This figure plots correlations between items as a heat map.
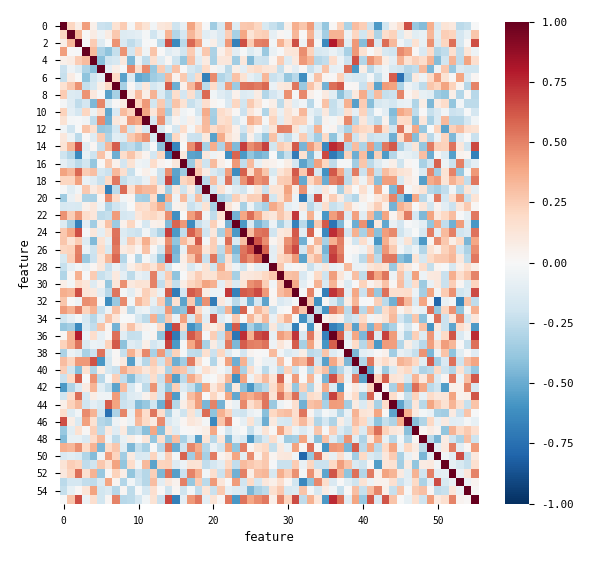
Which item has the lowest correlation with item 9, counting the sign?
39
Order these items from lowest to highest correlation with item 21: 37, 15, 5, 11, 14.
14, 37, 5, 15, 11
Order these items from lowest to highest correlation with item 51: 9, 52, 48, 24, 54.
54, 52, 48, 9, 24
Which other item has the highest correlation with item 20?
34
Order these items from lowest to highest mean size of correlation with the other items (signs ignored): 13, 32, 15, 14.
13, 32, 15, 14
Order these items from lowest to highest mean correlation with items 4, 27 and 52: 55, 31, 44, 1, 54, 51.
51, 54, 1, 44, 31, 55
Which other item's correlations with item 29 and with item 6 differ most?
45
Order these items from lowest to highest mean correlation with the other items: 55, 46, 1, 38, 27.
38, 46, 1, 27, 55
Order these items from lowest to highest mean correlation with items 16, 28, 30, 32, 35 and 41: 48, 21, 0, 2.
0, 2, 48, 21
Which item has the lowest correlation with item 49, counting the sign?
35
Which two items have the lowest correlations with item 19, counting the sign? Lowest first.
6, 44
